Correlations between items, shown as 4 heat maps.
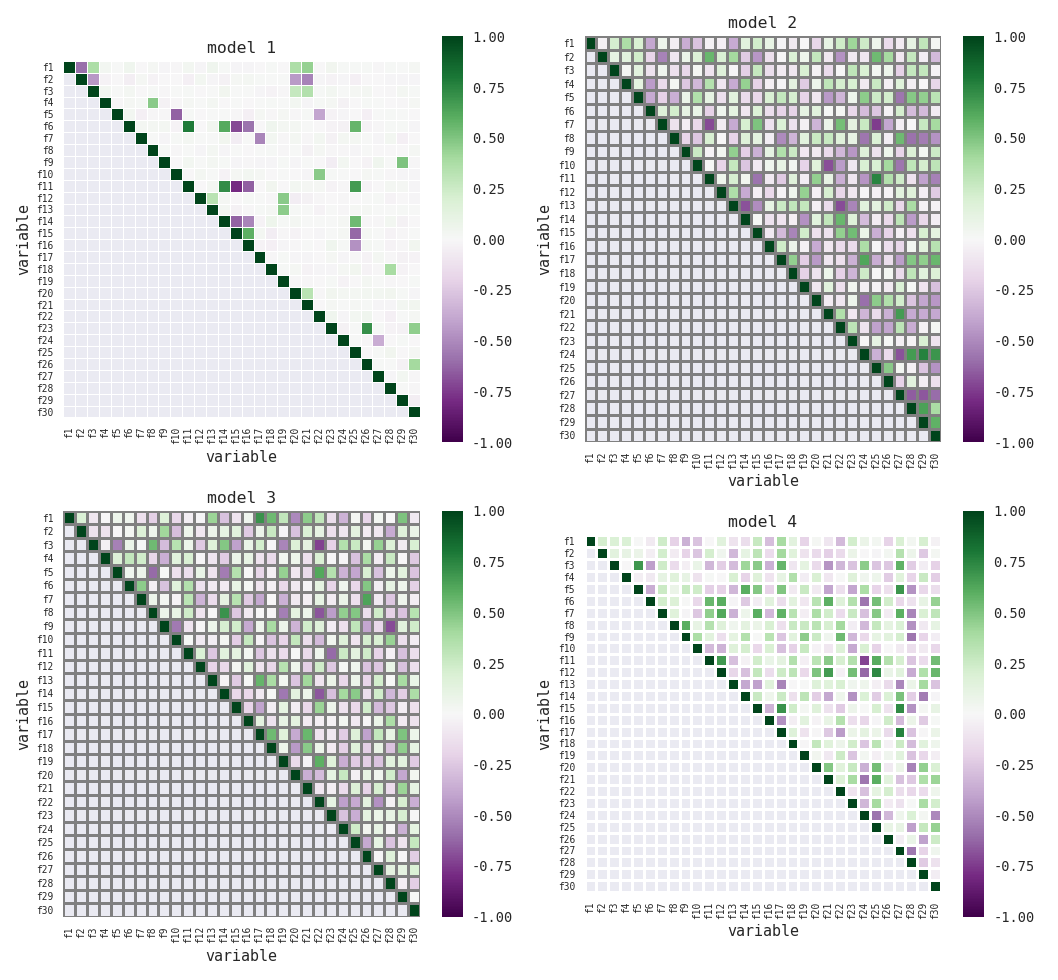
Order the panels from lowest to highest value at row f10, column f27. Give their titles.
model 2, model 4, model 1, model 3
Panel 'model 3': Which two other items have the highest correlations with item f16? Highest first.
f28, f10
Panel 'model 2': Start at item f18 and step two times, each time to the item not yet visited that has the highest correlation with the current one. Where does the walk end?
f24
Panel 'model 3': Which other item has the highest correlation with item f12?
f19
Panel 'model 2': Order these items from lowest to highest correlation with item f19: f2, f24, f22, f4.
f4, f22, f24, f2
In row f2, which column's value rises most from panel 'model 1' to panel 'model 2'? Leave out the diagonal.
f20
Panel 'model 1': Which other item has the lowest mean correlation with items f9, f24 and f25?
f15
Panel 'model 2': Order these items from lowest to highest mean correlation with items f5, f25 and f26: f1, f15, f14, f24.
f15, f14, f24, f1
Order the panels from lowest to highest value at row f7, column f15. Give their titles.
model 1, model 3, model 2, model 4
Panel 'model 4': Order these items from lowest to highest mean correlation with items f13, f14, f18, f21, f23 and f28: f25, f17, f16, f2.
f17, f2, f16, f25
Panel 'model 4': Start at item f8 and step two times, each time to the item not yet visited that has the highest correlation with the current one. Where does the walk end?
f22
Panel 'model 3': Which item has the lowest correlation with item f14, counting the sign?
f22
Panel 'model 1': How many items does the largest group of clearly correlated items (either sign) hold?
6
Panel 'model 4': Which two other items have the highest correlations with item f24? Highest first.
f3, f5
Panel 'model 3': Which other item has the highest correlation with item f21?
f17
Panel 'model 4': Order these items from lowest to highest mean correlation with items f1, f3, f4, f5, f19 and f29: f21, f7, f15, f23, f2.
f21, f23, f2, f7, f15
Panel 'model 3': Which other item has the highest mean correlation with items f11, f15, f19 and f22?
f5
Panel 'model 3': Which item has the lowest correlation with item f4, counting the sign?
f9
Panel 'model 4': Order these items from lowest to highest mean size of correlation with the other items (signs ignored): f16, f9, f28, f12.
f16, f9, f28, f12
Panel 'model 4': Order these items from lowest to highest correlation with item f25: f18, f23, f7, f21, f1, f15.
f1, f15, f18, f23, f7, f21
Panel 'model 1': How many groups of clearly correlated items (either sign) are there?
10
